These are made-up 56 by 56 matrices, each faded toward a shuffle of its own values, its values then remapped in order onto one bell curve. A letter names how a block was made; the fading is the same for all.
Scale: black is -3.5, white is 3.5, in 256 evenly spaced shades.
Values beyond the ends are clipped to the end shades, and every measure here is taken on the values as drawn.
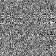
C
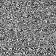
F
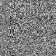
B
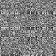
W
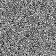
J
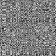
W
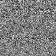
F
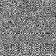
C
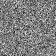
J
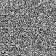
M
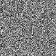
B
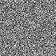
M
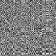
W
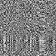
W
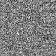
M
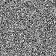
J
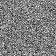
J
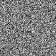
M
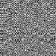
W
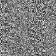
B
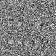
M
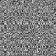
W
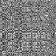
W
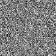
B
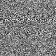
F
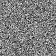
J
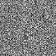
B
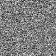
M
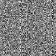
B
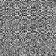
W
